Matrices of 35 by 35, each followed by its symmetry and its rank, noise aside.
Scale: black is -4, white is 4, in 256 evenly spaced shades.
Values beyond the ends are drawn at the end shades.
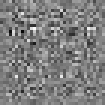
no symmetry, rank six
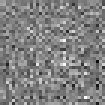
no symmetry, rank five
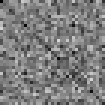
symmetric, rank six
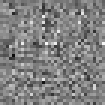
no symmetry, rank seven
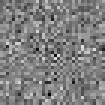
no symmetry, rank six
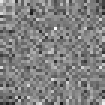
symmetric, rank five
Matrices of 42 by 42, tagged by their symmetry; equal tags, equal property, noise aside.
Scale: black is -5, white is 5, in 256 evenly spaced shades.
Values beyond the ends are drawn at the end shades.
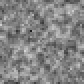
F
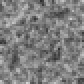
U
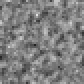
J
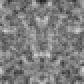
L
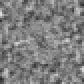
F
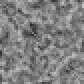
U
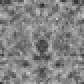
L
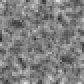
F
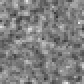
U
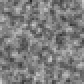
F
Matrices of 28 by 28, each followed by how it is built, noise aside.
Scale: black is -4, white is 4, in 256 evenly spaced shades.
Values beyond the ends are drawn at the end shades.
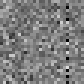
uneven columns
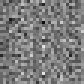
repeating rows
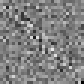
banded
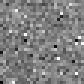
sparse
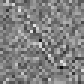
banded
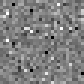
sparse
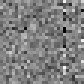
uneven columns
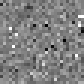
sparse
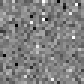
sparse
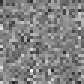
uneven columns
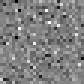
sparse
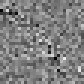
banded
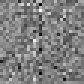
uneven columns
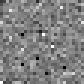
sparse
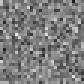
noise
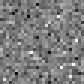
sparse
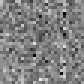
uneven columns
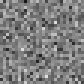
noise
